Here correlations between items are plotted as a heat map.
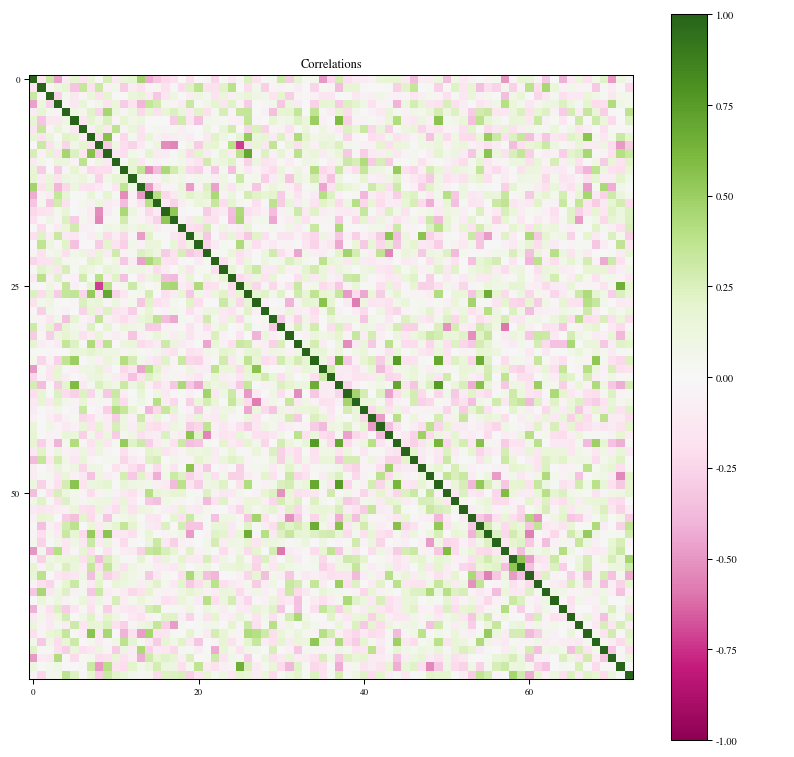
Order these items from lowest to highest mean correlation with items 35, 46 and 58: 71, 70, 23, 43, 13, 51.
43, 13, 51, 71, 23, 70
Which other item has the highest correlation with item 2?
0
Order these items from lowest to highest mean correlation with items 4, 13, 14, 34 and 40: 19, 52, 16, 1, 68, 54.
19, 1, 52, 16, 68, 54
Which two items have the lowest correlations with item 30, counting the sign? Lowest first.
57, 50
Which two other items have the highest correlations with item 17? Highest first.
16, 25
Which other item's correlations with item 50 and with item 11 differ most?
14
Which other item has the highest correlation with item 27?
35
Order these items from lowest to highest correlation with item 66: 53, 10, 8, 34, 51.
53, 10, 51, 34, 8
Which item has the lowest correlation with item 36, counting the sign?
12
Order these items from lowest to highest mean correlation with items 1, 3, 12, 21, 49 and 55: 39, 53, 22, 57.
53, 57, 22, 39
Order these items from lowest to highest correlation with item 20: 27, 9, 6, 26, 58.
27, 58, 6, 26, 9
